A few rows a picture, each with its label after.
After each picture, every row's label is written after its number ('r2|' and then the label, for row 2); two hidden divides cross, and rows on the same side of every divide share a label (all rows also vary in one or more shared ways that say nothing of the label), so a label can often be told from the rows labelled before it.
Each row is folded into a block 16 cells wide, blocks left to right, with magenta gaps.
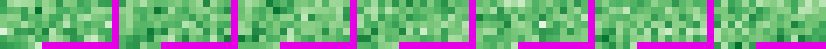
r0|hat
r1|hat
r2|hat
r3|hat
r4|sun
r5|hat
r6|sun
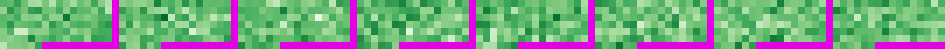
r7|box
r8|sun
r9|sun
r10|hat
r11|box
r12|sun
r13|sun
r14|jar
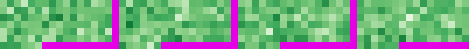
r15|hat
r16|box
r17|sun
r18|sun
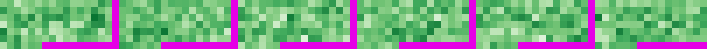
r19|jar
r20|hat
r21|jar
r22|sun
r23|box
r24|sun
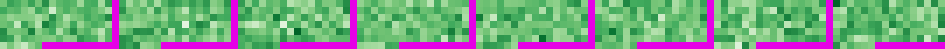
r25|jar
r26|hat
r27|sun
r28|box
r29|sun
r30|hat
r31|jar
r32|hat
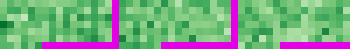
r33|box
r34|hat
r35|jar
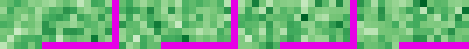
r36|box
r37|sun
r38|box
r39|sun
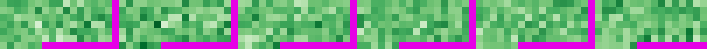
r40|jar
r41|sun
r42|box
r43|sun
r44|sun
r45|box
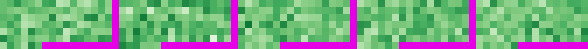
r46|jar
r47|hat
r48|jar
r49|box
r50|box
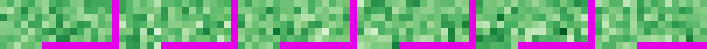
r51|sun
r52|jar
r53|sun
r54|box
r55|hat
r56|box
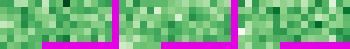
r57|sun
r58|box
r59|sun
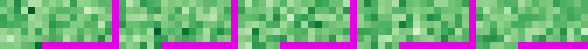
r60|box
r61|sun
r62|sun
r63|jar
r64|hat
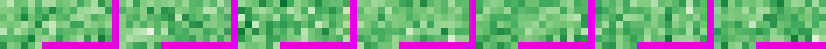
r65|sun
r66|box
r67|jar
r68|hat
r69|hat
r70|hat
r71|jar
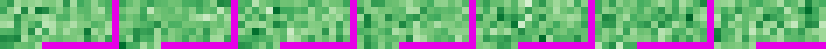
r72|hat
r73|hat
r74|hat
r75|jar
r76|sun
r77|jar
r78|jar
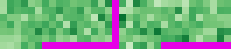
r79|box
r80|sun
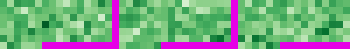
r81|jar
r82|box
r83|jar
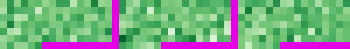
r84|box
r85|hat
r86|box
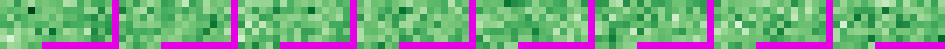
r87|box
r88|jar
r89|sun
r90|sun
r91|hat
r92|hat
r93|sun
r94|sun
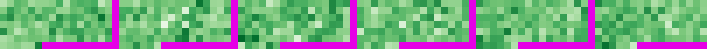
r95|box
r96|sun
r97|jar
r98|sun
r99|hat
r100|hat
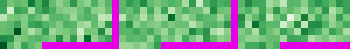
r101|hat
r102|jar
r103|sun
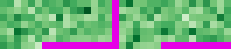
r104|hat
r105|hat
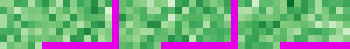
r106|jar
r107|sun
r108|hat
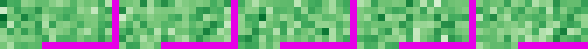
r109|sun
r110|jar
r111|hat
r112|jar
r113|jar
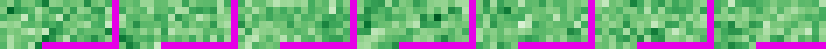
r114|box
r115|hat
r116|box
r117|box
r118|sun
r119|sun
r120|hat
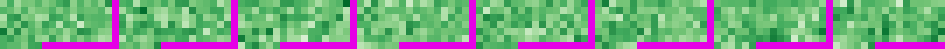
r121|jar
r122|sun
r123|jar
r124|box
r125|hat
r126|hat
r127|sun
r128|box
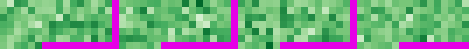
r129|box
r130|hat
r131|jar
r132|sun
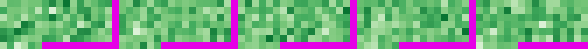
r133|jar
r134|box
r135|sun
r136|box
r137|box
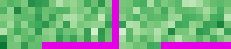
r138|hat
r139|box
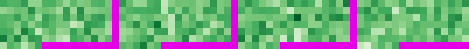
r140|jar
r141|sun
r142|jar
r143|box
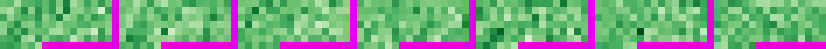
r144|hat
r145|hat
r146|jar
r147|sun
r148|hat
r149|hat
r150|box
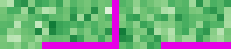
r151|box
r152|jar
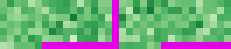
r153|box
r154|sun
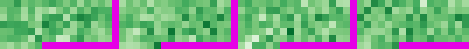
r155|jar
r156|box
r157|box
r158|box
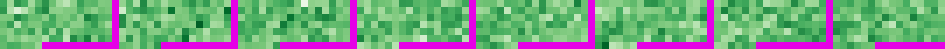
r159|jar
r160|sun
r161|jar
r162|jar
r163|hat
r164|hat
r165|box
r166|jar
